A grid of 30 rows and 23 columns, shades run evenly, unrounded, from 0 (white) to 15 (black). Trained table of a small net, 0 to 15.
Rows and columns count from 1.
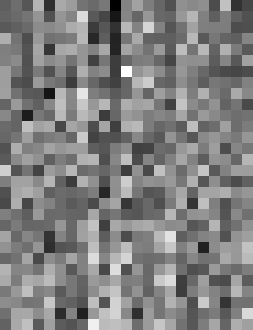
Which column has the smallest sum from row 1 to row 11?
8
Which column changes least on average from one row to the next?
11
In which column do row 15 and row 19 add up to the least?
17
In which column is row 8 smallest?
14
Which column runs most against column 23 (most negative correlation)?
6
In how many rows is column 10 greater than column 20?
17
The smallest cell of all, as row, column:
7, 12
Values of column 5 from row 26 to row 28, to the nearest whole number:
4 7 3
